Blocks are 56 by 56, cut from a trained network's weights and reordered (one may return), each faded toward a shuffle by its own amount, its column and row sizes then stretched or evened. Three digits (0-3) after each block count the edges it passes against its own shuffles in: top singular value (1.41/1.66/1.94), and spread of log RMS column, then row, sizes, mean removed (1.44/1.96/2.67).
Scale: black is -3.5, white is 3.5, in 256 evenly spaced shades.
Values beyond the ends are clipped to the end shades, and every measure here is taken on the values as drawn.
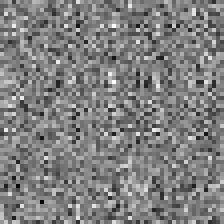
3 1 1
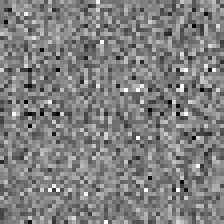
0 1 1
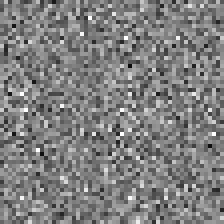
0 0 0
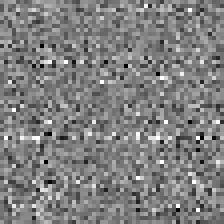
1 1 2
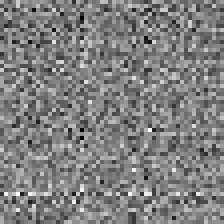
3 1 1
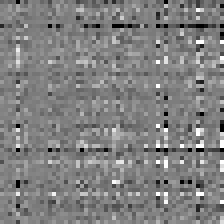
3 3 2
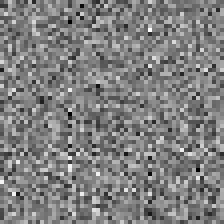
2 1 0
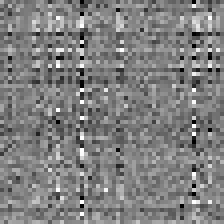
3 3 0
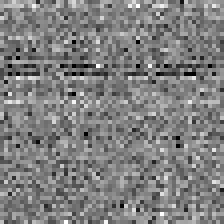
2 1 2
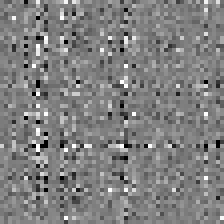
1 3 2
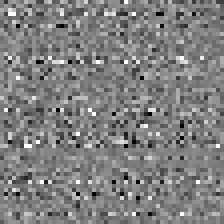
0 1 3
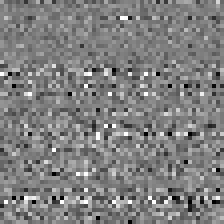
0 0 3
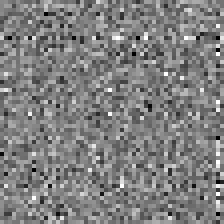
1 1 1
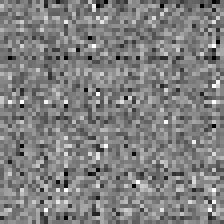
1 2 1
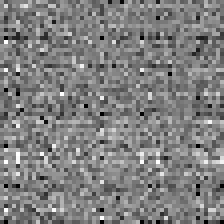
2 2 1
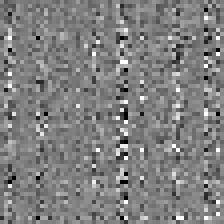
1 3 1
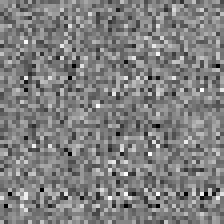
0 1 2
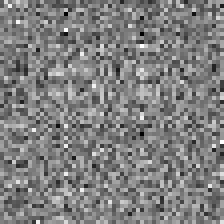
3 1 0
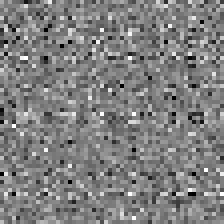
3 1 2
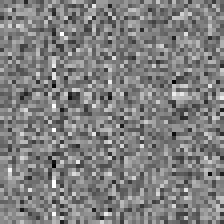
3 2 0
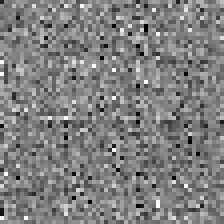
0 2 0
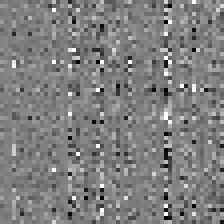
1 3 1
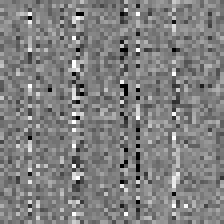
2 3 0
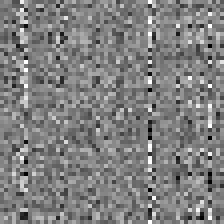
3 3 0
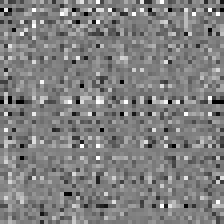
3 2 3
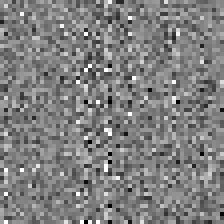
0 2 0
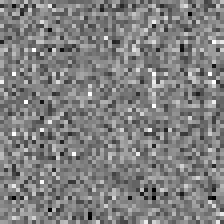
1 1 1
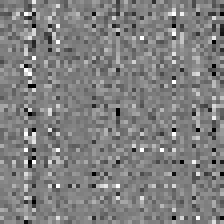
0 3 2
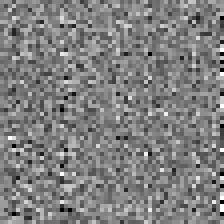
2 2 0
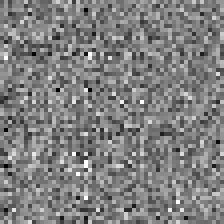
2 1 1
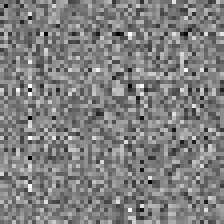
3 1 1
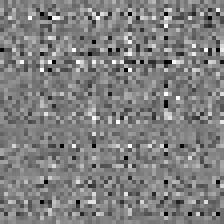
1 1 3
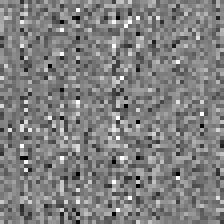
0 3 0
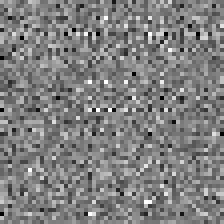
1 1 2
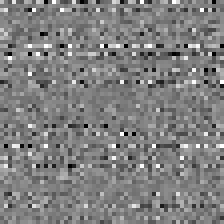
0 0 3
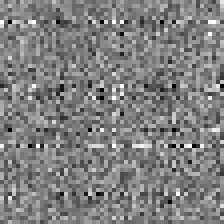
1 1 2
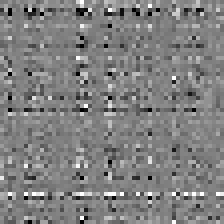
3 3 3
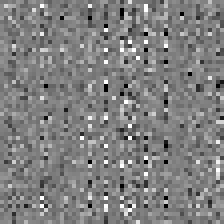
2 3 1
